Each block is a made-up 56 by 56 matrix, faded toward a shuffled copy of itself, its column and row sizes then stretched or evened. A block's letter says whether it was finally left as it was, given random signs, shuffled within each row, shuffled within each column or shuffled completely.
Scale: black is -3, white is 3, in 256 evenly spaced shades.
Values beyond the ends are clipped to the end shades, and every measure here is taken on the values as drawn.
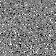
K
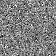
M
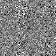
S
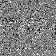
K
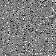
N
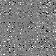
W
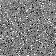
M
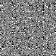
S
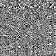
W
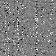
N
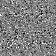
K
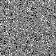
N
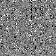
S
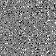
S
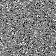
M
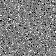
M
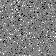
M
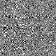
S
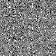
S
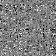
S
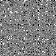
S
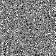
N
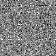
S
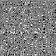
W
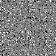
S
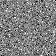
M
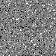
K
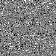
K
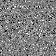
K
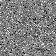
M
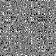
W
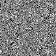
N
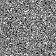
N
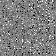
N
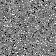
M
